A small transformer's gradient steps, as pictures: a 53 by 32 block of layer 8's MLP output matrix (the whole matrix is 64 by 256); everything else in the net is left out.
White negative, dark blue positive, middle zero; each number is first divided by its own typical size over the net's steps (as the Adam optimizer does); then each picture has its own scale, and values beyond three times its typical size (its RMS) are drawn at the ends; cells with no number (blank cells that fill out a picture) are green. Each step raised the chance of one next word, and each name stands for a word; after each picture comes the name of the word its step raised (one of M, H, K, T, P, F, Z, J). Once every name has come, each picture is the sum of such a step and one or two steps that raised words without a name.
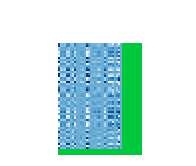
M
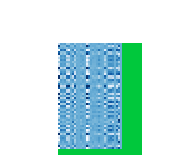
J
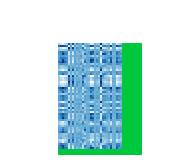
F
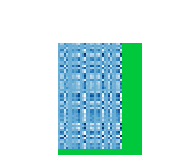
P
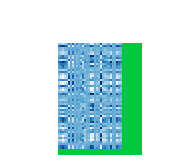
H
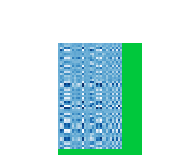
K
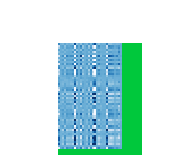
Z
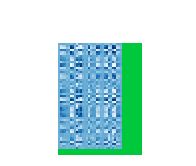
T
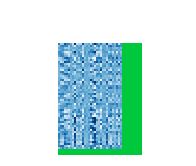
M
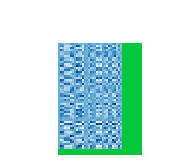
P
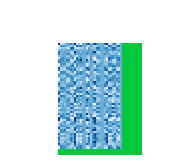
F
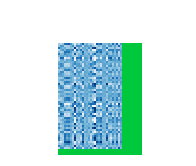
K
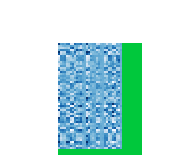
K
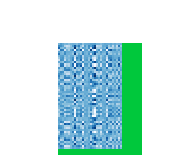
T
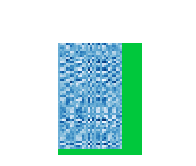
M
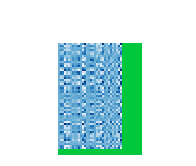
F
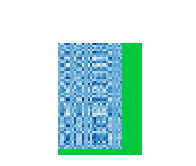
T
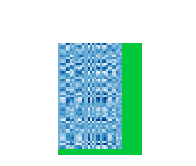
Z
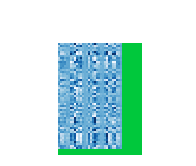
H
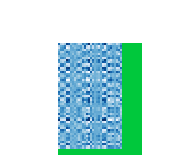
T
